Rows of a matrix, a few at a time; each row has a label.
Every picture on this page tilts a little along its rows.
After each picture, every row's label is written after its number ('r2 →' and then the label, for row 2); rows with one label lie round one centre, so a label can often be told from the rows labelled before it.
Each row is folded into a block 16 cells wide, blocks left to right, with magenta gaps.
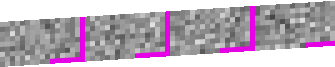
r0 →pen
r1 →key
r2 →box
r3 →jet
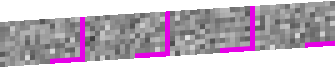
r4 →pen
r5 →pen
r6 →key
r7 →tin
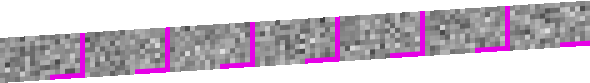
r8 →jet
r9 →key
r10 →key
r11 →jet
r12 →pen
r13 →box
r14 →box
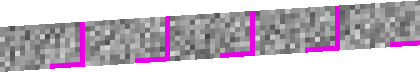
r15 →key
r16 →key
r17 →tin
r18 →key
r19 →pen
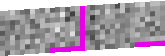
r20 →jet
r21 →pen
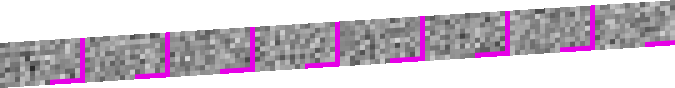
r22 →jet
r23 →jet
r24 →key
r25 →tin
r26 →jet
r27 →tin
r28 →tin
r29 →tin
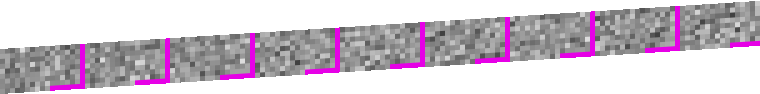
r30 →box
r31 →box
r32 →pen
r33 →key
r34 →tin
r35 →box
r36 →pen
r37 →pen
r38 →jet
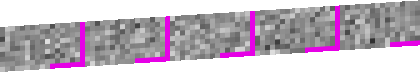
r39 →jet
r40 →pen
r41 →pen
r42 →tin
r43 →box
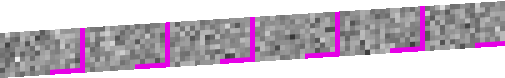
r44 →key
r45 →box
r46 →tin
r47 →tin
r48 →box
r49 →tin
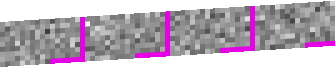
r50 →jet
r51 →tin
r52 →pen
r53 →box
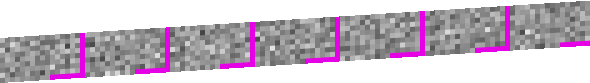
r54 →pen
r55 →jet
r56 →pen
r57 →key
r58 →tin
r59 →box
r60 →key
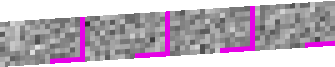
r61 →tin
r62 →pen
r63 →box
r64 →tin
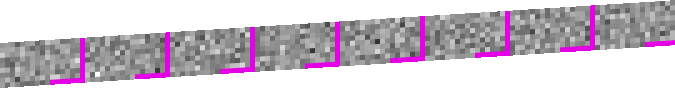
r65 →key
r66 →box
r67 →pen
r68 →jet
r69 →box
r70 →jet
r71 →key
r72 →pen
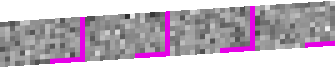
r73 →box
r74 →box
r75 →box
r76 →jet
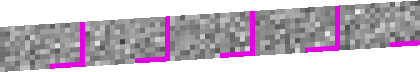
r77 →jet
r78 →tin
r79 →tin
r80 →jet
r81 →box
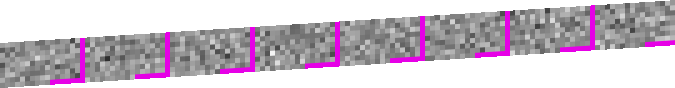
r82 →jet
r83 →key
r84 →jet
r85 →key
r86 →tin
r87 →tin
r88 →key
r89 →pen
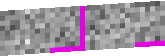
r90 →box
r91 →box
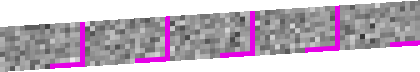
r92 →pen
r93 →pen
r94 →pen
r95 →key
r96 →box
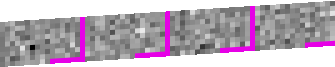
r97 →jet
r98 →pen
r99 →box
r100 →tin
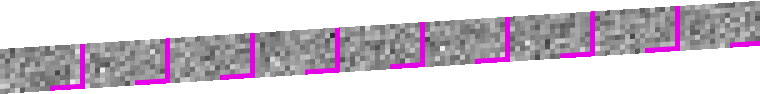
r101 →pen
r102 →key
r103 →tin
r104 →key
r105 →tin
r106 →key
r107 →key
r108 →pen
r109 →jet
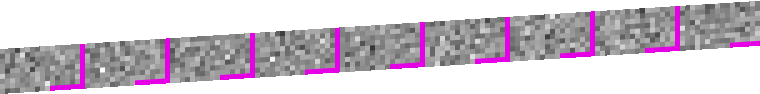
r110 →box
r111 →key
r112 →jet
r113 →key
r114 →jet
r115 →box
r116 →tin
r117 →pen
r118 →pen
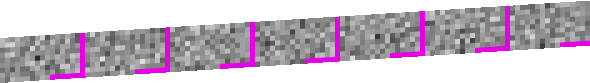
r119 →tin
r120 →key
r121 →box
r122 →pen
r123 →tin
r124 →tin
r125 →key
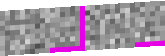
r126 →box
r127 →pen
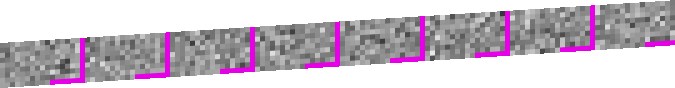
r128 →pen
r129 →key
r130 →box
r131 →key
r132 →tin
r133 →tin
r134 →tin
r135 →tin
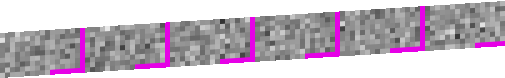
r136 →tin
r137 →tin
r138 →jet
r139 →box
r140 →key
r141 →jet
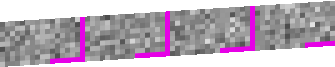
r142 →jet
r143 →key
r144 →box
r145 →jet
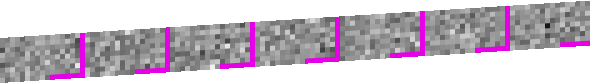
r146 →jet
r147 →tin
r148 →jet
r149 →key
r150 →jet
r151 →box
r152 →tin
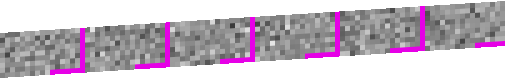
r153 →box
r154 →key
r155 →tin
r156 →key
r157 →jet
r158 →pen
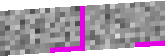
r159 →tin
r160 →tin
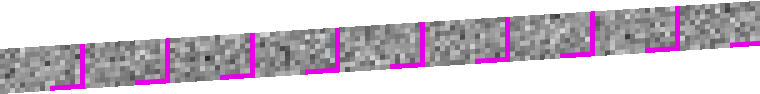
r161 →box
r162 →pen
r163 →tin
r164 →jet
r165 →key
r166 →box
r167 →pen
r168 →jet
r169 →pen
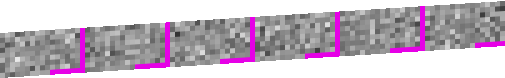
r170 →key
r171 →jet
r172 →key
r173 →tin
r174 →tin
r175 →tin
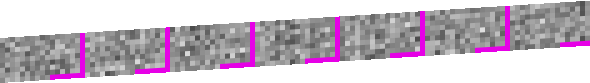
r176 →pen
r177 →pen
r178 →key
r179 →tin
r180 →tin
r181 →jet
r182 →box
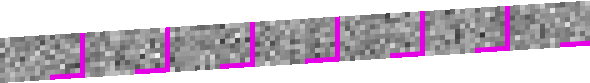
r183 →key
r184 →jet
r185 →tin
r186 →tin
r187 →pen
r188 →jet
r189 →jet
